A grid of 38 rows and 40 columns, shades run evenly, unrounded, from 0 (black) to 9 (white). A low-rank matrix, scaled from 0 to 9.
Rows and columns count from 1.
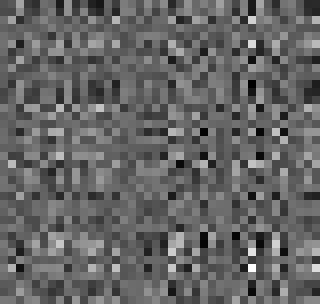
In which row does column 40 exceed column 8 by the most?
21
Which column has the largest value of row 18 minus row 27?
36
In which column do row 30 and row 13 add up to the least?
30
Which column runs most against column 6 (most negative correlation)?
4
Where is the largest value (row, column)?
34, 32
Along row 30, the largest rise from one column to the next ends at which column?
27
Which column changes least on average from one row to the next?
29
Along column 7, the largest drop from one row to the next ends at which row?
18
